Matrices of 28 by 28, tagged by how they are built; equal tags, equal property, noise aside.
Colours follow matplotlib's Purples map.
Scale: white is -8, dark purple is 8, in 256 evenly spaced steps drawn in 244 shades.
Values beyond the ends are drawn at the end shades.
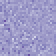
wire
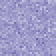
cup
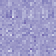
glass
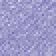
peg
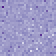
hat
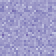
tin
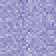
cup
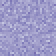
tin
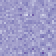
glass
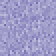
cup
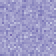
cup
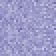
cup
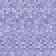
tin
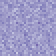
tin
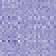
glass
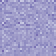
glass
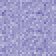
cup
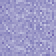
cup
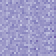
cup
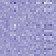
glass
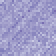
peg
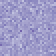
cup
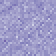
peg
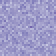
tin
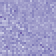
wire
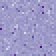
hat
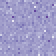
hat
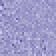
wire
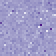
hat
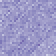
peg
